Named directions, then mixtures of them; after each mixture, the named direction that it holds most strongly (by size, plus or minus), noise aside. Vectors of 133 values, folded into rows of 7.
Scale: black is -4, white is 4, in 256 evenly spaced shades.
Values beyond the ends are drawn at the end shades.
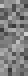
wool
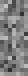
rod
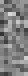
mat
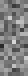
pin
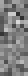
mat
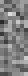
mat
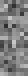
rod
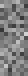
wool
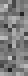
rod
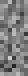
rod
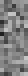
mat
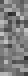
mat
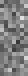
wool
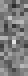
pin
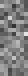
wool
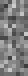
rod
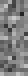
rod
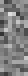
mat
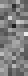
wool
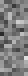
pin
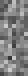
rod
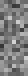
pin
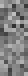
wool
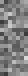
mat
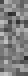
mat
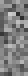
mat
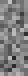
rod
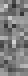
rod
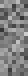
wool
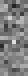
pin
